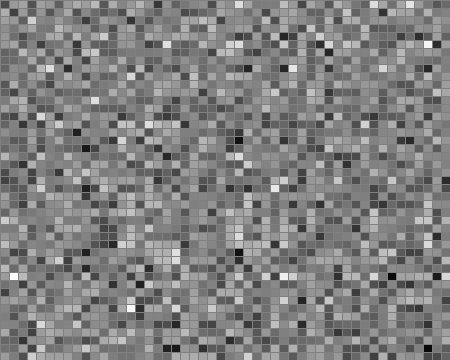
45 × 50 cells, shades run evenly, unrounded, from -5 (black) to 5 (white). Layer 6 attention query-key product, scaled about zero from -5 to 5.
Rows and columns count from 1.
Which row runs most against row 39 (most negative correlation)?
35
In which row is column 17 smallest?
34
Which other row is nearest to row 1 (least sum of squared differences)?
37
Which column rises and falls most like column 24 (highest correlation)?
4
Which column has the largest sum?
15
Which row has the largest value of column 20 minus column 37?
39
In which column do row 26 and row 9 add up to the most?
6
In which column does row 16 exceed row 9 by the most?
17
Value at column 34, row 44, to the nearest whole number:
-1
